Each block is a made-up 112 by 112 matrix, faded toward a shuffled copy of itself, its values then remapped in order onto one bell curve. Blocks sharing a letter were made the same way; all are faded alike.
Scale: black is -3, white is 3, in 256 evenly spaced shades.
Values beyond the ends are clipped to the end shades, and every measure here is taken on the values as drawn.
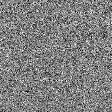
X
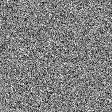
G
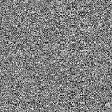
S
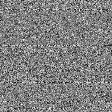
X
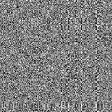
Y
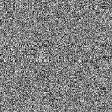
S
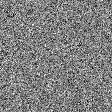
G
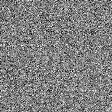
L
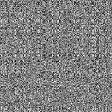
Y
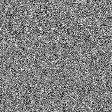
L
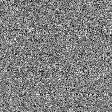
L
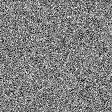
G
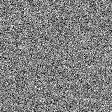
G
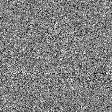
L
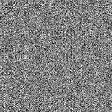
S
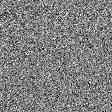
L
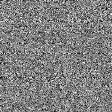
X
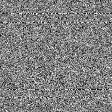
X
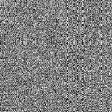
Y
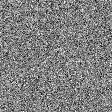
G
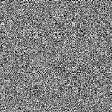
S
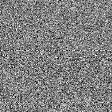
X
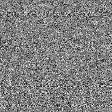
X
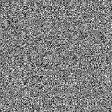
S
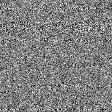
X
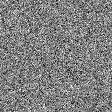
G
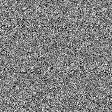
L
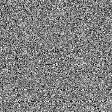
X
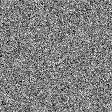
G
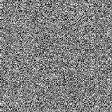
S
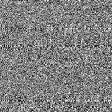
S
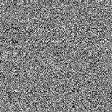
S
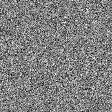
G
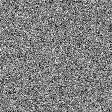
G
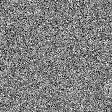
G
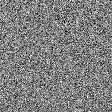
G
